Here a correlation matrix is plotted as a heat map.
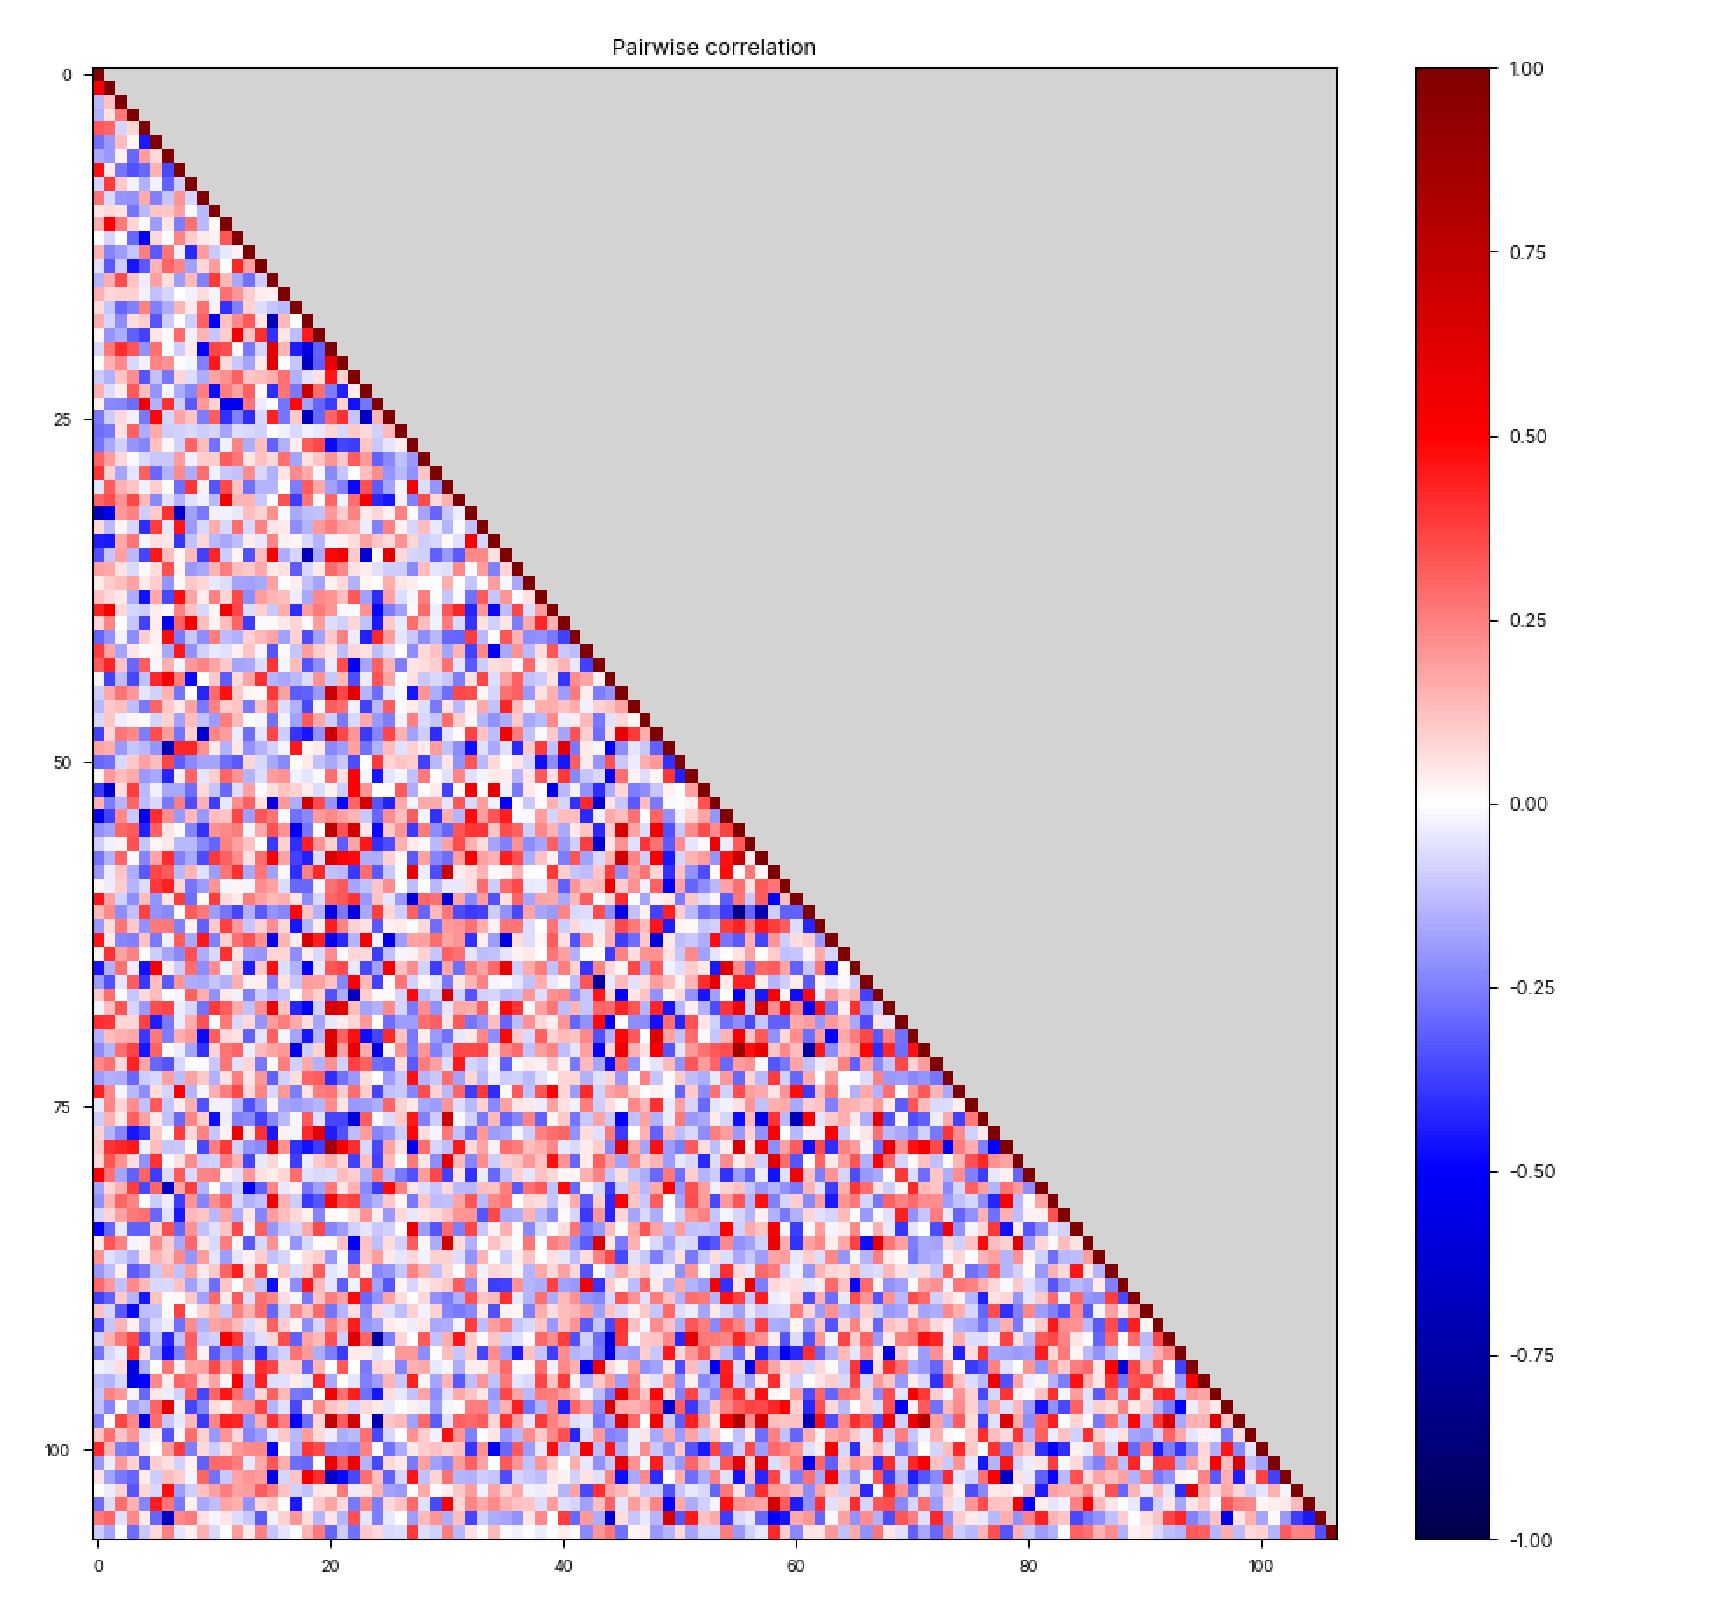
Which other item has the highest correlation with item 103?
94
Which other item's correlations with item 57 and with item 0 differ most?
32
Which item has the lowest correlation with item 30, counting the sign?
60
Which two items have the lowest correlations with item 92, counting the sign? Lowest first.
24, 44
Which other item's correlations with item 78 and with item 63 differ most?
20
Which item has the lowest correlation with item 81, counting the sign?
6
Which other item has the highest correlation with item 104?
58
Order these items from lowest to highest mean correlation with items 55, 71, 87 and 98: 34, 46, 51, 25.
25, 34, 46, 51
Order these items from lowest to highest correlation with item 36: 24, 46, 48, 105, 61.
61, 105, 24, 46, 48
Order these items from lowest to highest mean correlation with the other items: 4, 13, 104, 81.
4, 13, 81, 104
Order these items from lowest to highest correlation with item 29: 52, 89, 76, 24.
89, 76, 52, 24
